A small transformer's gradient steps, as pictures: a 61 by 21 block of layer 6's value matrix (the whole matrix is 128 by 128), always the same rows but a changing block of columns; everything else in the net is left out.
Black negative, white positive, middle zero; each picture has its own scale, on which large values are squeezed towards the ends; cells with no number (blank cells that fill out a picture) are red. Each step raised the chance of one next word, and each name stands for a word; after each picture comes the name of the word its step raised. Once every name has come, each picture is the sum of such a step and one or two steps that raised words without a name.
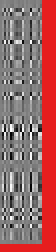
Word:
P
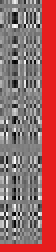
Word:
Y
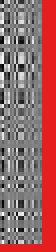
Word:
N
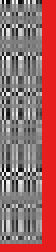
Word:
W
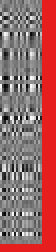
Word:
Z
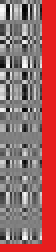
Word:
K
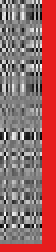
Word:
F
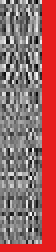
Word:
N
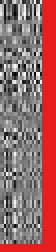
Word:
F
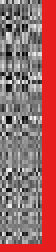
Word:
Z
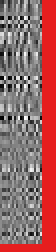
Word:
Z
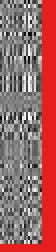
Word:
Z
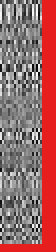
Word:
F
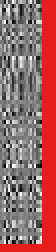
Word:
K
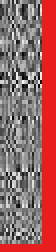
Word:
Z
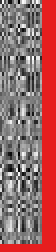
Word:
W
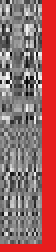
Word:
Z
